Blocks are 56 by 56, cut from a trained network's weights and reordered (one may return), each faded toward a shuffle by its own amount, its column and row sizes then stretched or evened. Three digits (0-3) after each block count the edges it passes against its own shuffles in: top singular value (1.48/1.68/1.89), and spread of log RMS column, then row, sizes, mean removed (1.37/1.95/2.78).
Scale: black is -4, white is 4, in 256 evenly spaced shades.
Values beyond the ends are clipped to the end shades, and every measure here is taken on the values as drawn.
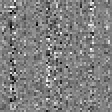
1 3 0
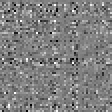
0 2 3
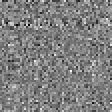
2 0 2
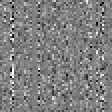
2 3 0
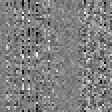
3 3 0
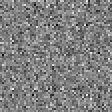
0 1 1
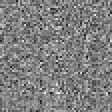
2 1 1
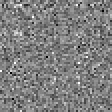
1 1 0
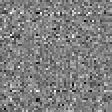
2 1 2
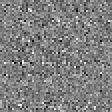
0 1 2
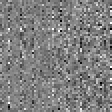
2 3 0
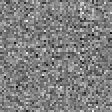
1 2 0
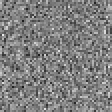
0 0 0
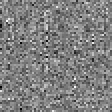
1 2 0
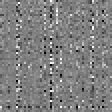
1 3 1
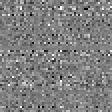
0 1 3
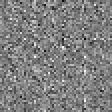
1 2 0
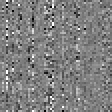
0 3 0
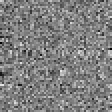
1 1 1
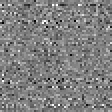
0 0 3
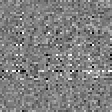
2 1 2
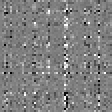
1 3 2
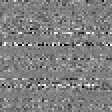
2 0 3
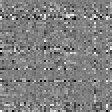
2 2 3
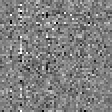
0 2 1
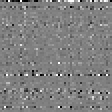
3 1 3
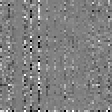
3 3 1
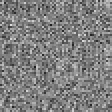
2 0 0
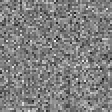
0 0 0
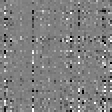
2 3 2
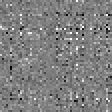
1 2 2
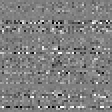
1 1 3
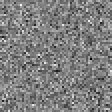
0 0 0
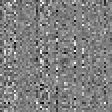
3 3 1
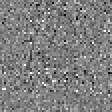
0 2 1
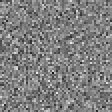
1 0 0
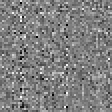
0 2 1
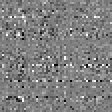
0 2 3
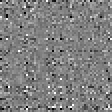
2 2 2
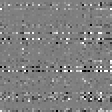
3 2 3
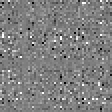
0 2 2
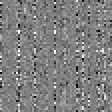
0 3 0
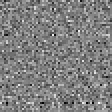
1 0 2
